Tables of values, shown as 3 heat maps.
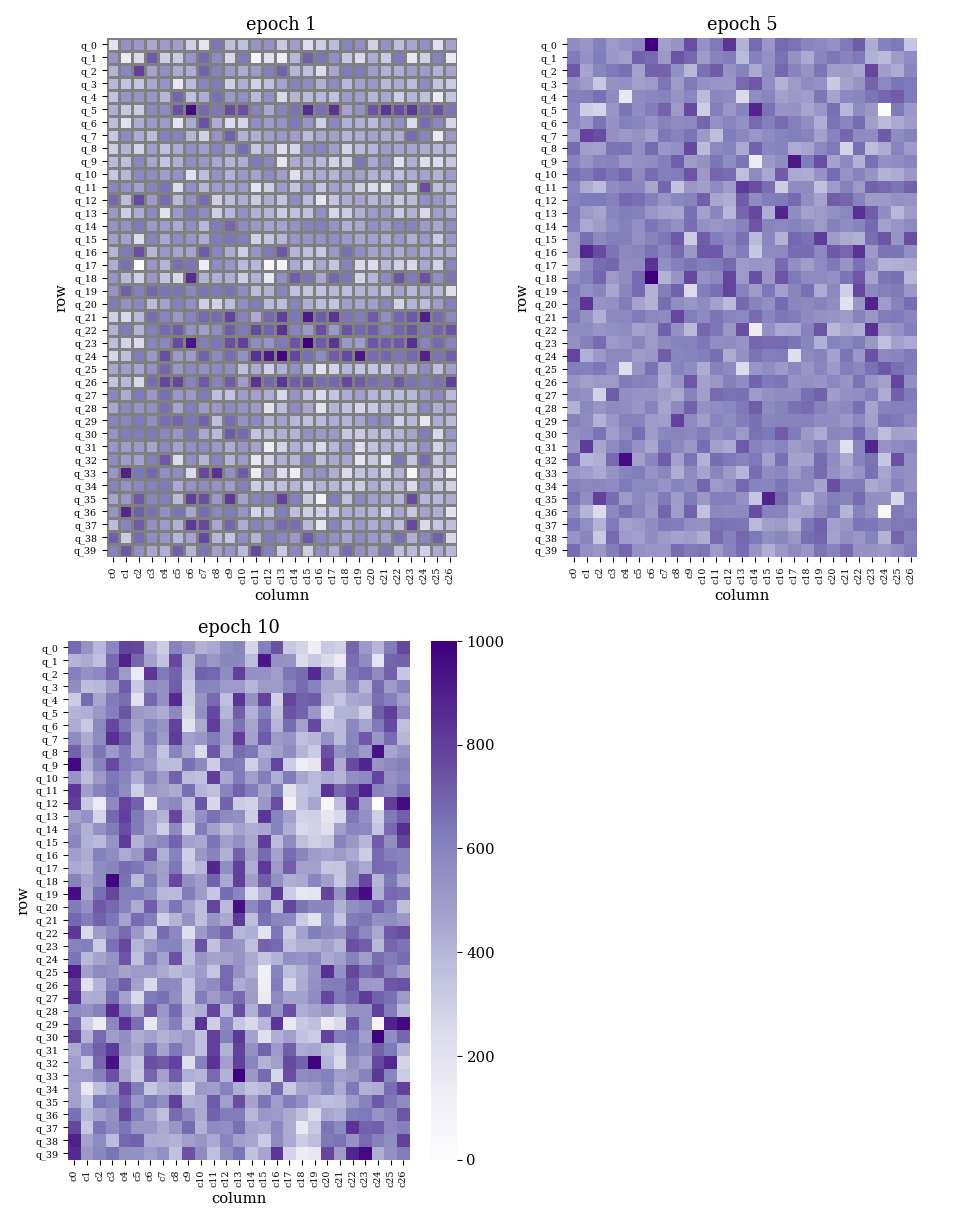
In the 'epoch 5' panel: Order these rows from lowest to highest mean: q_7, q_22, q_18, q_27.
q_22, q_27, q_7, q_18
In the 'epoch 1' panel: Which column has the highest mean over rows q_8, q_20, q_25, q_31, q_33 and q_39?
c1
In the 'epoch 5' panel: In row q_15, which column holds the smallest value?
c9
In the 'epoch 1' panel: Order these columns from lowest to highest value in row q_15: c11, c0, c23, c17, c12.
c11, c12, c23, c0, c17
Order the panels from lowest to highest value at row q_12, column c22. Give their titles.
epoch 1, epoch 5, epoch 10
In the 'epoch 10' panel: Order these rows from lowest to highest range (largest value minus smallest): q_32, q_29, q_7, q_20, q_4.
q_7, q_20, q_4, q_32, q_29
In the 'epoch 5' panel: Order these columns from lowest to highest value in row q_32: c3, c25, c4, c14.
c14, c3, c25, c4
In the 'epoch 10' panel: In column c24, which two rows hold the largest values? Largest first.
q_30, q_8
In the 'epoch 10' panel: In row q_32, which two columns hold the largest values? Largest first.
c19, c3
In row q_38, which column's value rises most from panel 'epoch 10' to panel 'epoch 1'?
c15
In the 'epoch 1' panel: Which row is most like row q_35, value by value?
q_37
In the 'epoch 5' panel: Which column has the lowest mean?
c24
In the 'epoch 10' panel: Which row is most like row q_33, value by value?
q_20
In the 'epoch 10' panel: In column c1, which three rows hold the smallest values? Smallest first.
q_34, q_26, q_22
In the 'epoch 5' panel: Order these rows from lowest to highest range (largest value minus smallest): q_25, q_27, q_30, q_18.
q_30, q_27, q_25, q_18
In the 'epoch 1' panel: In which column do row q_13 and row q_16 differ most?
c13
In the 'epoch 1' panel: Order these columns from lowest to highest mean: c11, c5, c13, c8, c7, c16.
c16, c11, c13, c5, c8, c7
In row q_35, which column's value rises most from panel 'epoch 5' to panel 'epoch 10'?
c25
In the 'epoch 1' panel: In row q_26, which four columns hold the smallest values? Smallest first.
c2, c0, c1, c10
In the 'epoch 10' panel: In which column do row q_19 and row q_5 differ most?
c23
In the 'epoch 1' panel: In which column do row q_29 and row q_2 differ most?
c24
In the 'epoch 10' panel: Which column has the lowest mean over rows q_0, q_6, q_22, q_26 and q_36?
c1
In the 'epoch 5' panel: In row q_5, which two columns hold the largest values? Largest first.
c14, c9
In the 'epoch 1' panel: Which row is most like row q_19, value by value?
q_36
